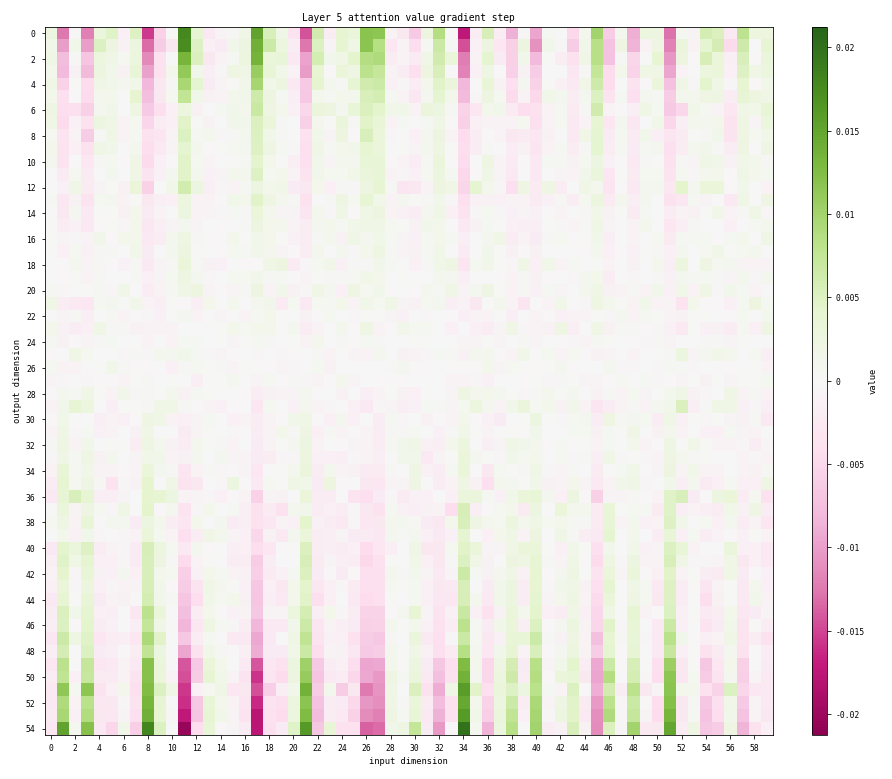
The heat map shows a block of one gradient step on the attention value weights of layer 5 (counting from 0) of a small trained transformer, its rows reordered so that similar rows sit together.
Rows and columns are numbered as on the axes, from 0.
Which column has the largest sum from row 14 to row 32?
11
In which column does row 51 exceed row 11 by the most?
34
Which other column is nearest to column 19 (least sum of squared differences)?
50
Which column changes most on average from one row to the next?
52
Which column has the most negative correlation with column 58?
30
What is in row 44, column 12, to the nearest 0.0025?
-0.005
